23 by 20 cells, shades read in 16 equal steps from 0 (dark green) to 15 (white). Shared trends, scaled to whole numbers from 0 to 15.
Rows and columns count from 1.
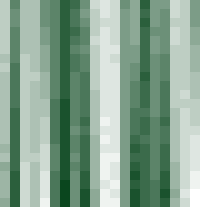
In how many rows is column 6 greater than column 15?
21
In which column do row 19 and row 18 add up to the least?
7
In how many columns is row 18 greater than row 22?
12
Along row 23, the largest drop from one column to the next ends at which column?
6
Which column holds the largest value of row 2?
11
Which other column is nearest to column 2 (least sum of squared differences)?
9
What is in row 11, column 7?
2
